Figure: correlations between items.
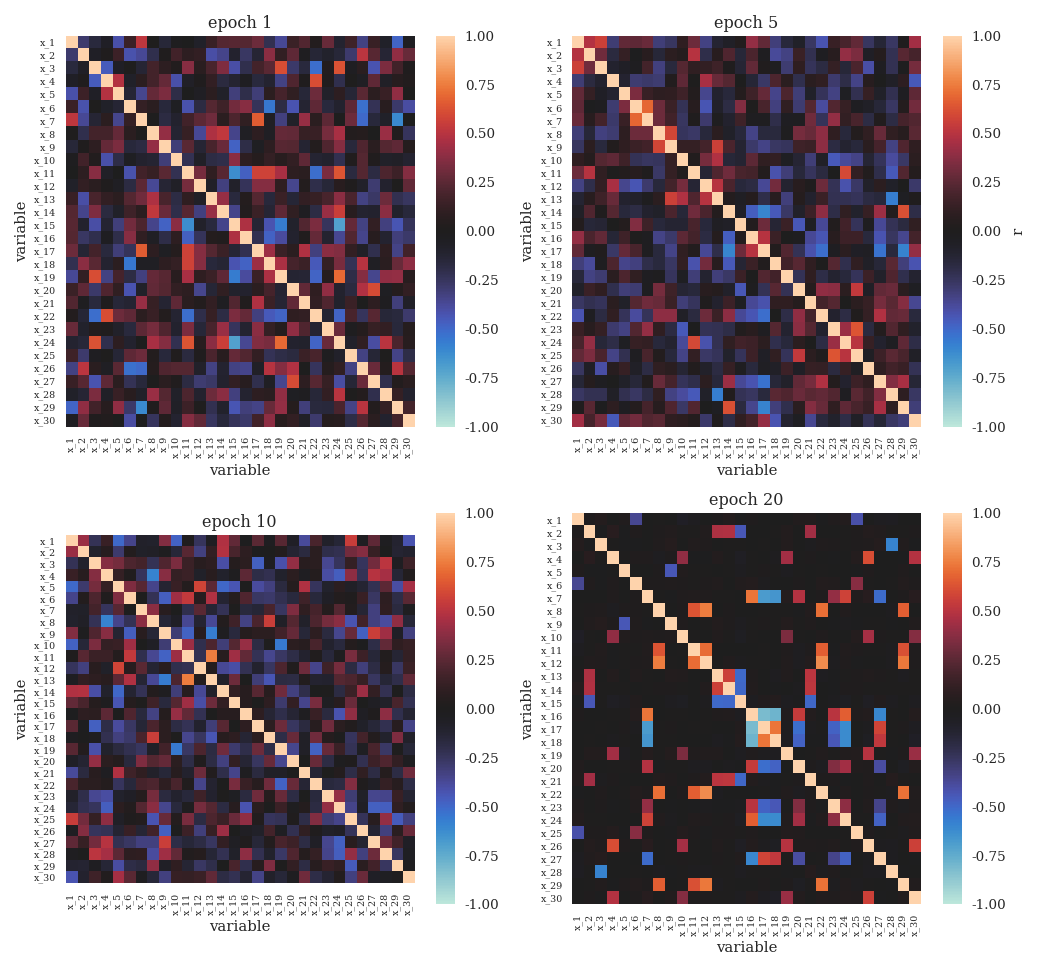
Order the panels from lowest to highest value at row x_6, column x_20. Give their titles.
epoch 1, epoch 5, epoch 10, epoch 20
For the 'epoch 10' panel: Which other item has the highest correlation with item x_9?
x_27
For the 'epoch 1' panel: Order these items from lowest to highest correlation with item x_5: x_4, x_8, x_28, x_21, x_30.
x_21, x_30, x_28, x_8, x_4
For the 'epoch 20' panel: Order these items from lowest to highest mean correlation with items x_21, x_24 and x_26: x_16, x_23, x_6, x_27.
x_27, x_6, x_23, x_16
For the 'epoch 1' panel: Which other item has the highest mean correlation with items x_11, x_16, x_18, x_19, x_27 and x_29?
x_26
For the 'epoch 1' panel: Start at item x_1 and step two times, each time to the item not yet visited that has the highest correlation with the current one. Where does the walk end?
x_17
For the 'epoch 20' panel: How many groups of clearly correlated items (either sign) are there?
7
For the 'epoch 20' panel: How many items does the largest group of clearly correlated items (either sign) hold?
8
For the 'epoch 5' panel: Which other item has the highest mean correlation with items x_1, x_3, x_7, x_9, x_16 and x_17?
x_30
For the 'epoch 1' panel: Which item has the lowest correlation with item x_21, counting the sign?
x_29
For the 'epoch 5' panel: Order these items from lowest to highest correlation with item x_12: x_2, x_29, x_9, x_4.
x_2, x_29, x_9, x_4
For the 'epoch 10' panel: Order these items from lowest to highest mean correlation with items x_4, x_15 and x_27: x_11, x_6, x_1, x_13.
x_6, x_13, x_11, x_1
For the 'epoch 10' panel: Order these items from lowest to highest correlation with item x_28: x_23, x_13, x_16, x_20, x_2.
x_23, x_13, x_2, x_20, x_16
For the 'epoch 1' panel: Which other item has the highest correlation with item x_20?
x_27
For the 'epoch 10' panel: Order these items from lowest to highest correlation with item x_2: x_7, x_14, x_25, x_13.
x_7, x_13, x_25, x_14
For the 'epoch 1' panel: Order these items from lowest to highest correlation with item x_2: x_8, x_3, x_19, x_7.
x_7, x_8, x_3, x_19
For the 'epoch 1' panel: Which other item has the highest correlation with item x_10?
x_15
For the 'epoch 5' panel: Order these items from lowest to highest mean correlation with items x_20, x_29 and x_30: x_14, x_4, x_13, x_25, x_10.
x_4, x_10, x_13, x_14, x_25
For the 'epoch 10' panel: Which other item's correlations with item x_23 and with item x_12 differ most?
x_5
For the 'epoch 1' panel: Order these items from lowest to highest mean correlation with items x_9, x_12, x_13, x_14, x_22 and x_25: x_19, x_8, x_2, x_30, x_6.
x_2, x_30, x_19, x_6, x_8
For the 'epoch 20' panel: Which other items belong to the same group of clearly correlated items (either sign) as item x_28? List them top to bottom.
x_3
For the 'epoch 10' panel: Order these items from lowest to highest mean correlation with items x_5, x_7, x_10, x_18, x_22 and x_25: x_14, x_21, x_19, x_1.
x_19, x_14, x_1, x_21
